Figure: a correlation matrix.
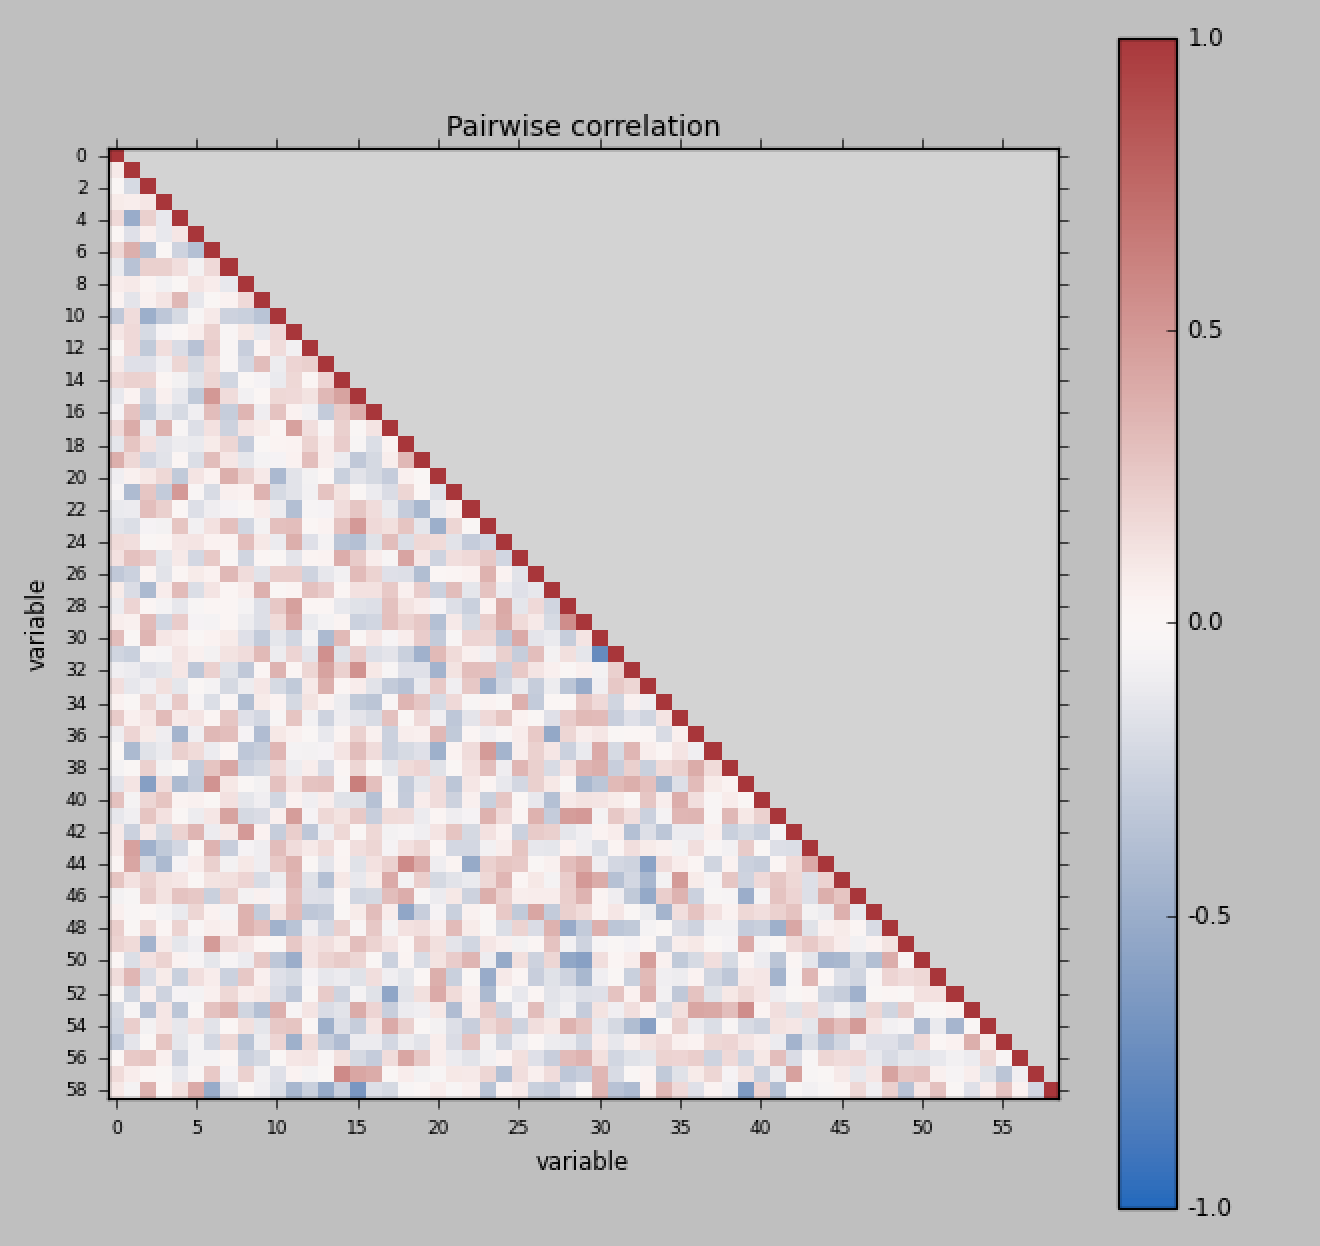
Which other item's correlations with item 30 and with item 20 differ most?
31
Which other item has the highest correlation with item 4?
21
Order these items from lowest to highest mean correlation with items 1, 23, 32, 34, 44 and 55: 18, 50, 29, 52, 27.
52, 50, 27, 29, 18
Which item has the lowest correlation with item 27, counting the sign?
36
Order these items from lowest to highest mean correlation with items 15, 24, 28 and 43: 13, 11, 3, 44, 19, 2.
2, 3, 19, 13, 44, 11
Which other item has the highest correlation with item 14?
57
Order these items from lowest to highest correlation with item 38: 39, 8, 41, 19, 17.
8, 17, 39, 19, 41
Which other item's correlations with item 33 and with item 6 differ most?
44
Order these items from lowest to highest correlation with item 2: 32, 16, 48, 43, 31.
43, 16, 32, 31, 48
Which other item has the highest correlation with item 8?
42
